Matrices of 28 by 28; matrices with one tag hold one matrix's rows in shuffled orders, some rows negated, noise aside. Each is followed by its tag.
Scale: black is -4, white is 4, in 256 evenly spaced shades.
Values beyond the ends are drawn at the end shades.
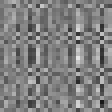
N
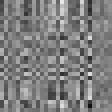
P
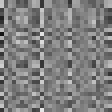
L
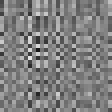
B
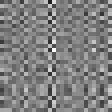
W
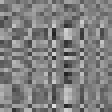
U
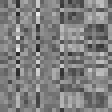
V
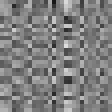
U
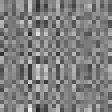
B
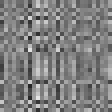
B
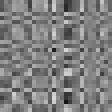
U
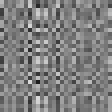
B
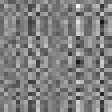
N
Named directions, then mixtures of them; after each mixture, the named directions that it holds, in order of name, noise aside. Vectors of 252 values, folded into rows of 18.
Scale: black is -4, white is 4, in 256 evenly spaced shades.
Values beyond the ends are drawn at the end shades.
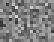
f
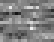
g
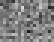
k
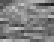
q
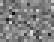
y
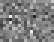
f, y.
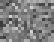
f, q, y.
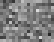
k, q, y.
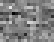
g, y.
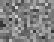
f.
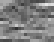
q.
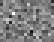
y.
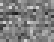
f, g, y.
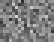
f.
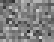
k, q, y.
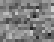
g, k, y.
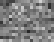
f, k, q.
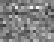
f, g, k.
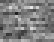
f, g, q.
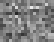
f, g.
